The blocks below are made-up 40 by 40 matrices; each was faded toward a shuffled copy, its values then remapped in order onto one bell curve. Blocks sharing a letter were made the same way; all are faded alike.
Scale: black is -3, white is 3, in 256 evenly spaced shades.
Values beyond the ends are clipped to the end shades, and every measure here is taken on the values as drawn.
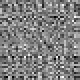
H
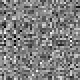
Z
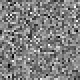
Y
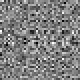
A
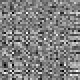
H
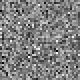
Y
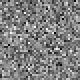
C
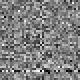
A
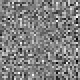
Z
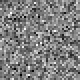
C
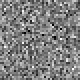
Y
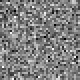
C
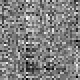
Z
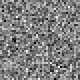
C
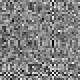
A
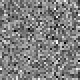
Y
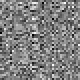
Z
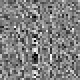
Z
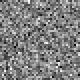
C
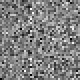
Y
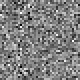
Y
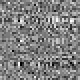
A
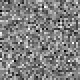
C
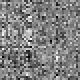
Z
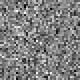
Y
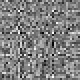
A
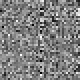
Z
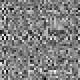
A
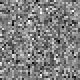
Y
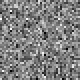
Y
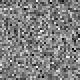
C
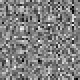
Z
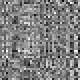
H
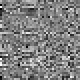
A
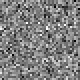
C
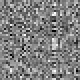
Z
